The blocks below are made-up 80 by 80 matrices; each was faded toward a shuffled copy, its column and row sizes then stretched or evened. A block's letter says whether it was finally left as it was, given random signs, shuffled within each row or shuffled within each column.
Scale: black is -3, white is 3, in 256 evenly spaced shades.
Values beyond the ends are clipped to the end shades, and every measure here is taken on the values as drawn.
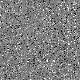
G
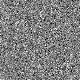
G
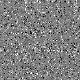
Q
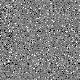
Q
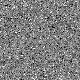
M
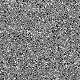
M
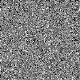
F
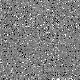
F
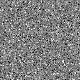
M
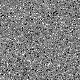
M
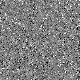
G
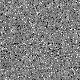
M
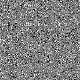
Q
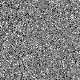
G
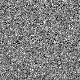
M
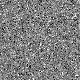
G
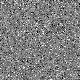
M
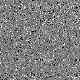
Q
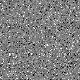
Q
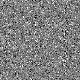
Q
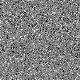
F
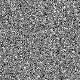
G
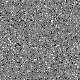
M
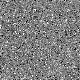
M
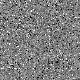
F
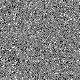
F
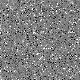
F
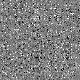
Q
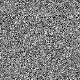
F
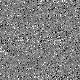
F
